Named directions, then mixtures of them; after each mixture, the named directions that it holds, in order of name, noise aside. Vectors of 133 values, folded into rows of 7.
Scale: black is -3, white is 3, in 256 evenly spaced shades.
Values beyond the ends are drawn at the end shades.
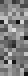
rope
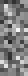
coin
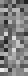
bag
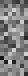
bag, rope.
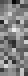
coin, rope.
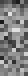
bag, coin, rope.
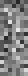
bag, coin.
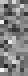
bag, coin, rope.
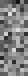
bag, coin, rope.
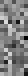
bag, coin, rope.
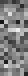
coin, rope.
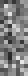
coin.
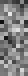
bag, coin, rope.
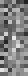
bag.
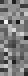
bag, rope.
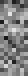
coin, rope.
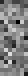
rope.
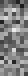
bag, coin, rope.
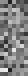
bag.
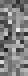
bag, coin.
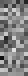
bag, rope.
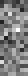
bag, coin, rope.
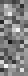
coin, rope.
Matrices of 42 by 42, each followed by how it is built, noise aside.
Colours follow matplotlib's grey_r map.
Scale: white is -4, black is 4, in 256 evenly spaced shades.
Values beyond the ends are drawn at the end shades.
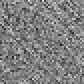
Toeplitz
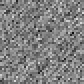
Hankel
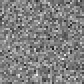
noise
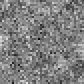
smooth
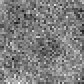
smooth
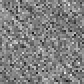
Toeplitz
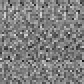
repeating columns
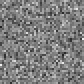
noise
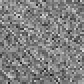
Toeplitz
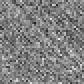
Toeplitz
